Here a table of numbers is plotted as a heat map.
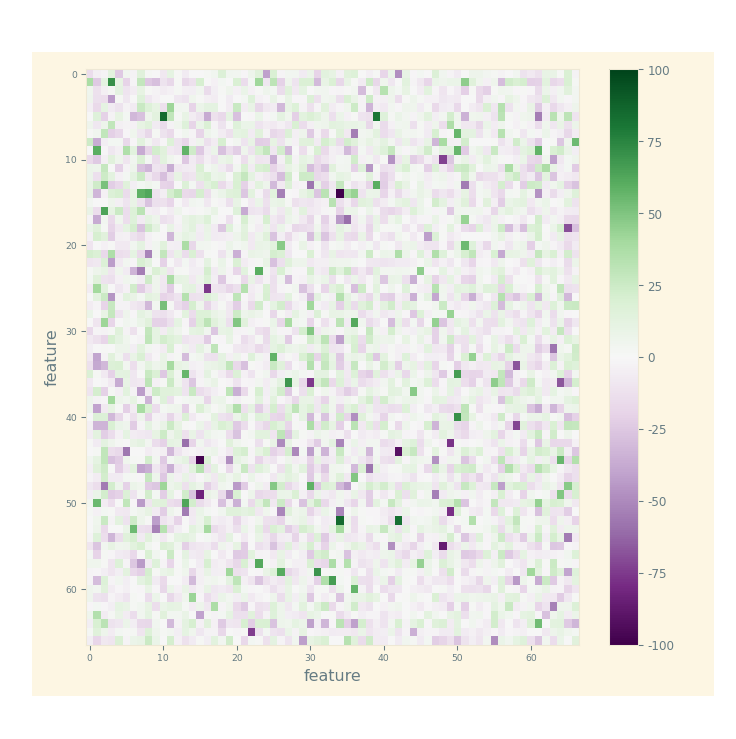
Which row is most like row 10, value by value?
55
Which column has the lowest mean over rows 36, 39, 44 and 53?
42
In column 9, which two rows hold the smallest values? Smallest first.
53, 52
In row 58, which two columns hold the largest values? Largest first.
31, 26
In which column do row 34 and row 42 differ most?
58
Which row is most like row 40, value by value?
7
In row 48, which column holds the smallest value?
2
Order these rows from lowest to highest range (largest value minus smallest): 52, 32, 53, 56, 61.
56, 61, 32, 53, 52
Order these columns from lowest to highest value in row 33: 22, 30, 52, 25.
22, 30, 52, 25
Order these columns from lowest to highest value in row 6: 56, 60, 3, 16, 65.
65, 60, 56, 16, 3
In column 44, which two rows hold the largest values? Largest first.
37, 44
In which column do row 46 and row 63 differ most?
15
